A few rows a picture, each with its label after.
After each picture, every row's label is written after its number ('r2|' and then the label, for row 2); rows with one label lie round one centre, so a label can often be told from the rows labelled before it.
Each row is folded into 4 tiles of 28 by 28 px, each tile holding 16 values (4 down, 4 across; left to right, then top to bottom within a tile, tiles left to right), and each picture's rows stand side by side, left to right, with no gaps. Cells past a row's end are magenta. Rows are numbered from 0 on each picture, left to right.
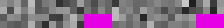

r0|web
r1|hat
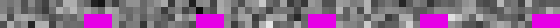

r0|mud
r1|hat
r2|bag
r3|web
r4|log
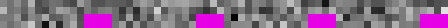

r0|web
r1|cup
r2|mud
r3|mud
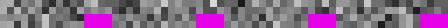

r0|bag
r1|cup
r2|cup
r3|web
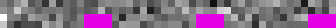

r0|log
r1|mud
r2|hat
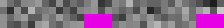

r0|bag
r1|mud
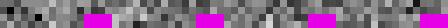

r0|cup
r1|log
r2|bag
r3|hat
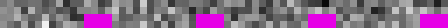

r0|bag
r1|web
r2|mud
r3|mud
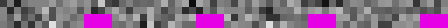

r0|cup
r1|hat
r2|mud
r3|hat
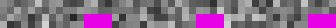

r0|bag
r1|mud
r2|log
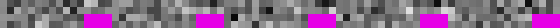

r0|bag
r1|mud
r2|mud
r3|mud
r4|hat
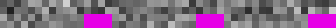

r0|cup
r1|hat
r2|mud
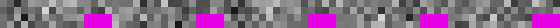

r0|cup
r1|log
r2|cup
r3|bag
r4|bag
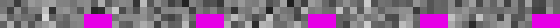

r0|cup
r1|web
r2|bag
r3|web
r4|log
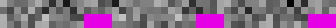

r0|bag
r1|hat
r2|bag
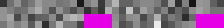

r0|hat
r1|bag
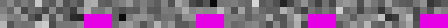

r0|bag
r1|mud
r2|web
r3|web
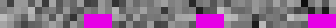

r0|log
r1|hat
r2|hat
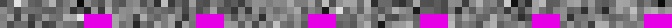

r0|hat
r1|log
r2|cup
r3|web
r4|bag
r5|mud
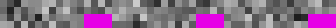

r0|cup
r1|log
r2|bag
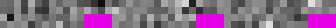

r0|mud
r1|hat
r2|bag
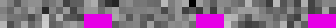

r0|bag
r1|hat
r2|log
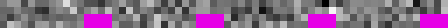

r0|mud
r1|bag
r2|mud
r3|hat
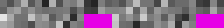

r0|log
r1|log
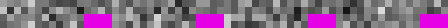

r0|web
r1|bag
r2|log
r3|cup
